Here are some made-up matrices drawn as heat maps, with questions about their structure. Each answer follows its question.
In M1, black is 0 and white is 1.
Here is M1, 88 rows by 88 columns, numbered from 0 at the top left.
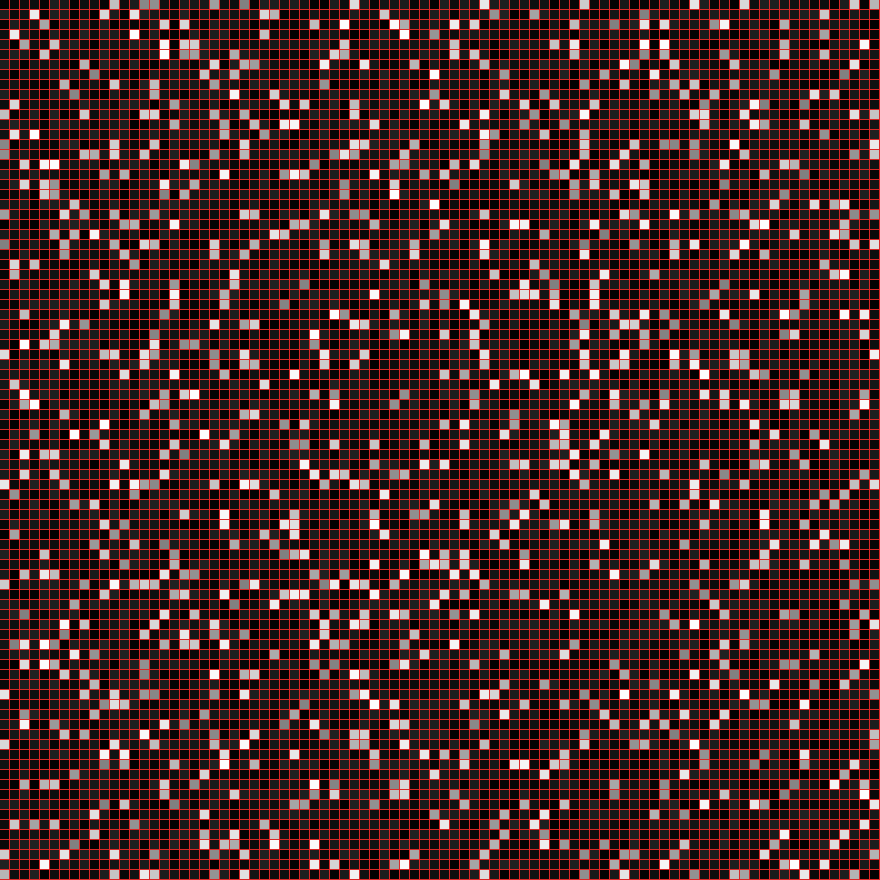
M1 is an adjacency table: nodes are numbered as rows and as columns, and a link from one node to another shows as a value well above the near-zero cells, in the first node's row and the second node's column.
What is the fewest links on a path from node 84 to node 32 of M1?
4
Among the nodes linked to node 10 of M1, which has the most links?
node 35
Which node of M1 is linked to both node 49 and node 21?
node 69
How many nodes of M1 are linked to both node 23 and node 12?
1
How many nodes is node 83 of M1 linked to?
8
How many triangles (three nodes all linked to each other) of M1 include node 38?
5
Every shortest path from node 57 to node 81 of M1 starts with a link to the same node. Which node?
node 16
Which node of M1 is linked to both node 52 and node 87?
node 80
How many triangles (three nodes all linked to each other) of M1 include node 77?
8
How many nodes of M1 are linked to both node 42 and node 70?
5
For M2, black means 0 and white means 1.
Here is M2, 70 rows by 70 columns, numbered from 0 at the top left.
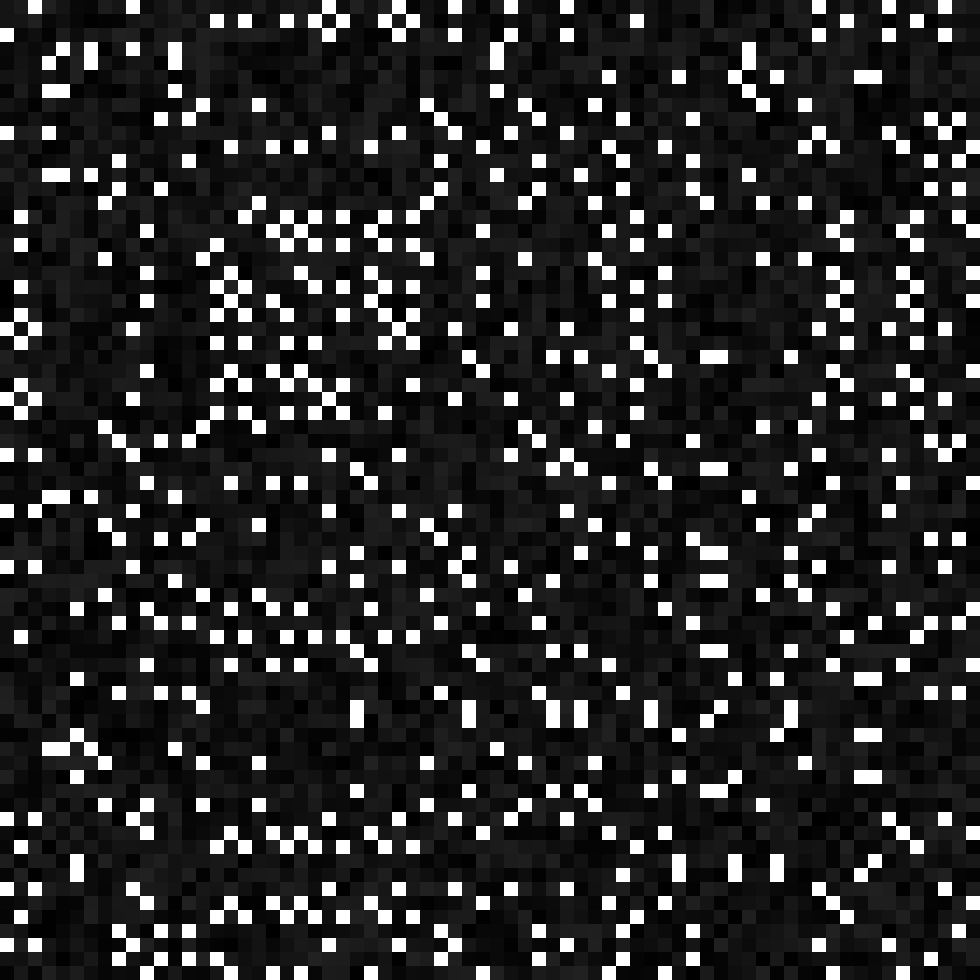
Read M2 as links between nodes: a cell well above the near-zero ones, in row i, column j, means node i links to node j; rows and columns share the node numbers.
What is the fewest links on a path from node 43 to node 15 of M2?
5
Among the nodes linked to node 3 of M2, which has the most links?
node 9
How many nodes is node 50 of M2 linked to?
8
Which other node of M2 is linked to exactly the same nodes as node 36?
node 67
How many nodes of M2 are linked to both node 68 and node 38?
7
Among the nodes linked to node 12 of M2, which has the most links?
node 41
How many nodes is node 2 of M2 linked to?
9
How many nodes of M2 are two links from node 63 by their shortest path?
1
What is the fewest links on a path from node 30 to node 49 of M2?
7
